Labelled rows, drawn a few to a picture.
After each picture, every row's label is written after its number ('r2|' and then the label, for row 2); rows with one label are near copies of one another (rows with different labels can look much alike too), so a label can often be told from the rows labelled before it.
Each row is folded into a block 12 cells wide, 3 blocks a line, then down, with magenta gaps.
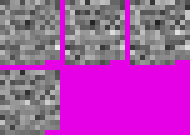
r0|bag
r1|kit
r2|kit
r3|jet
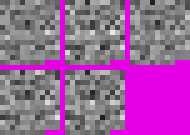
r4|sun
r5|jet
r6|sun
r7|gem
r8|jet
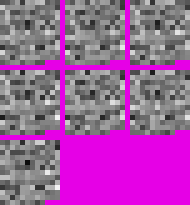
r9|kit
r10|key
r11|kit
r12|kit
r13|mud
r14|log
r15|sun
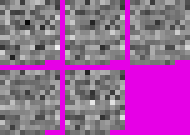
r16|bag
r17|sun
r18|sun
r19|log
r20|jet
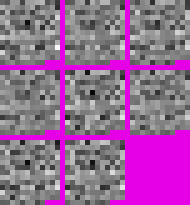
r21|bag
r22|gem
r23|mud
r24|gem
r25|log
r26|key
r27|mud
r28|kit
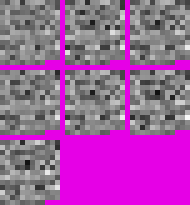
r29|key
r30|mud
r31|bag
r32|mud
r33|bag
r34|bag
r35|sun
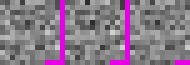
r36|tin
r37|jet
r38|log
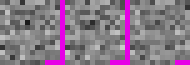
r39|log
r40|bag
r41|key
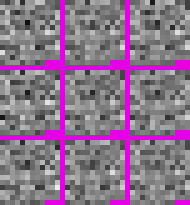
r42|kit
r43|jet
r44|gem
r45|kit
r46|key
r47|sun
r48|gem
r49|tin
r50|key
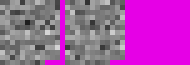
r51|sun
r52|log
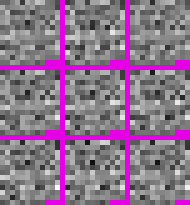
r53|kit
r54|tin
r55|jet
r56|sun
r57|mud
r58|jet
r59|key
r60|log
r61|key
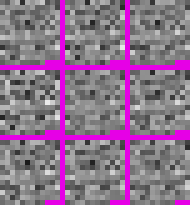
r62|log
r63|key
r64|jet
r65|kit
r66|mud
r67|sun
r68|kit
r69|sun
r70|gem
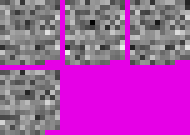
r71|kit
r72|bag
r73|mud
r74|jet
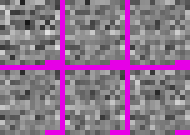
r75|kit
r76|jet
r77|tin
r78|key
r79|tin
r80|kit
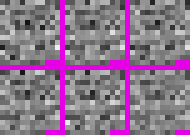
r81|log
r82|sun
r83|mud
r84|gem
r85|jet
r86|sun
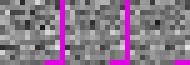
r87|gem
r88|kit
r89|key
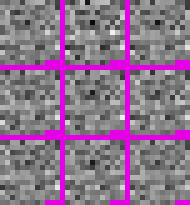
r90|mud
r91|kit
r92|key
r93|tin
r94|bag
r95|gem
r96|key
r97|bag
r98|key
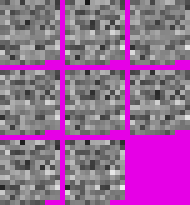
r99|key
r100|jet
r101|bag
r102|kit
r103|bag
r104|jet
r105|gem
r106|tin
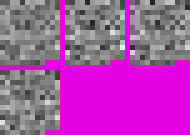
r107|log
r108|mud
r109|log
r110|tin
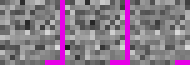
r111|jet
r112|log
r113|tin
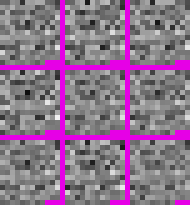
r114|jet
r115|sun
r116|jet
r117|sun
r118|mud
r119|kit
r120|mud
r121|gem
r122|mud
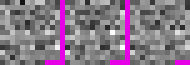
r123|kit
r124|tin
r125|mud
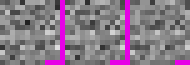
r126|mud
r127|jet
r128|jet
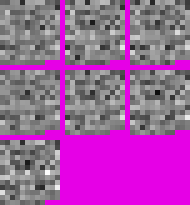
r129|gem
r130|log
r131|key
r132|bag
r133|bag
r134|bag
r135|tin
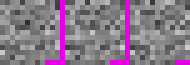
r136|mud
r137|jet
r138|kit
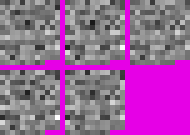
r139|sun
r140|bag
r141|jet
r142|bag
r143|tin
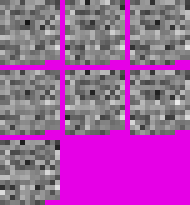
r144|bag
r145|gem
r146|mud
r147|kit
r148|log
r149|tin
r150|key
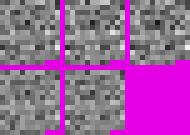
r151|mud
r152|kit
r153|bag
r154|log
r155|mud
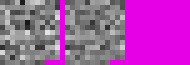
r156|kit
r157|bag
